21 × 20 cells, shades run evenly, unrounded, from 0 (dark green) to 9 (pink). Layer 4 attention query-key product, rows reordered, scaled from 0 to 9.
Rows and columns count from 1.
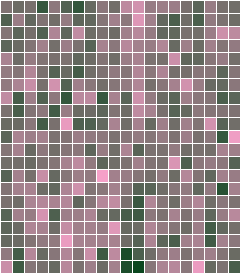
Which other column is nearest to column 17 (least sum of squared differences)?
8
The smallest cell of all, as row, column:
21, 12
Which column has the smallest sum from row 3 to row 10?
2
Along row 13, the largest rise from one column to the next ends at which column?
15
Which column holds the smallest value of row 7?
6
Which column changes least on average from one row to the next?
17
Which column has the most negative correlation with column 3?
19
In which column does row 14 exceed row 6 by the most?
9
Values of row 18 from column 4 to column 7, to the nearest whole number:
6 4 7 6
